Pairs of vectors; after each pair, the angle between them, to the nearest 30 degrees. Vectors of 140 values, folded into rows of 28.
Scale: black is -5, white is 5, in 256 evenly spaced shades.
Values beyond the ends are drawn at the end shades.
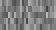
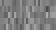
30 degrees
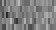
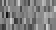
30 degrees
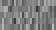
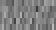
30 degrees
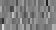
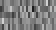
120 degrees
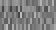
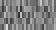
30 degrees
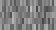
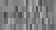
60 degrees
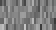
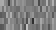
120 degrees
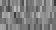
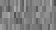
30 degrees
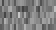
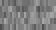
30 degrees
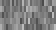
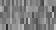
30 degrees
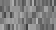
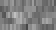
60 degrees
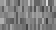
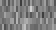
120 degrees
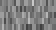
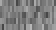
120 degrees
